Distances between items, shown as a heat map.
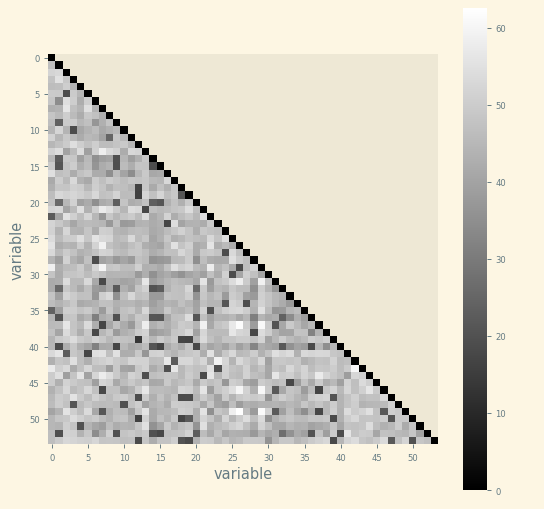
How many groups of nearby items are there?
16
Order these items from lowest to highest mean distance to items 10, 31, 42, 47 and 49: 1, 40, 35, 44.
35, 40, 1, 44
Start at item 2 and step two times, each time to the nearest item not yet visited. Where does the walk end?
41
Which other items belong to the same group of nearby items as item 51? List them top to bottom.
4
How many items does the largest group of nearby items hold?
9
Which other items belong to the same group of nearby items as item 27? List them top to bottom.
24, 34
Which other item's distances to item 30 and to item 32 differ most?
25
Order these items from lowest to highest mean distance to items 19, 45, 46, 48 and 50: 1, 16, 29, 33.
33, 16, 1, 29
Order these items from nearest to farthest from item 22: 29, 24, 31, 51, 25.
31, 51, 24, 25, 29
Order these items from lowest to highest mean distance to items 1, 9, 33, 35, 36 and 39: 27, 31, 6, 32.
32, 6, 31, 27
